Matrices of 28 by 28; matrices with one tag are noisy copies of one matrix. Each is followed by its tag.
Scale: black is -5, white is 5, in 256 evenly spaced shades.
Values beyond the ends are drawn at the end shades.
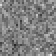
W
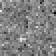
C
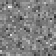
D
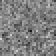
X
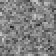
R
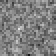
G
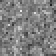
G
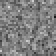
D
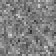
X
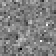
C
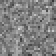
G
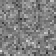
D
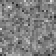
D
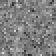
G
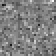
D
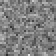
R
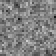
D
